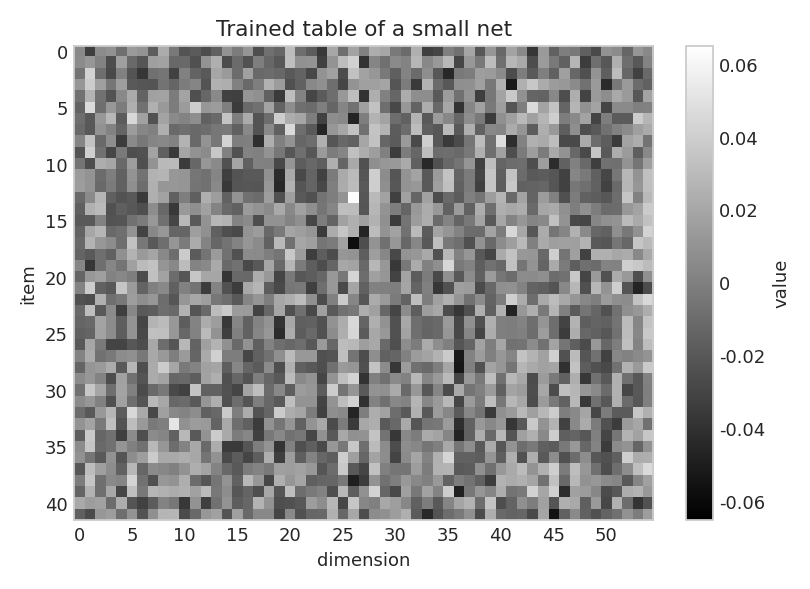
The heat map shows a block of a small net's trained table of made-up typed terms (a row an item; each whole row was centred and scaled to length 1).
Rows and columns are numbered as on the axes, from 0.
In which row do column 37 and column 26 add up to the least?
17
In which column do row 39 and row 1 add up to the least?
36
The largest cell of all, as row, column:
13, 26
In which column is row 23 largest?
14
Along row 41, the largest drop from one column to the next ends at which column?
45
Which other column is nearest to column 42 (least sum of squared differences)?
44
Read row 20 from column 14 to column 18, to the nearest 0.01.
-0.04 -0.01 -0.01 0.02 0.01
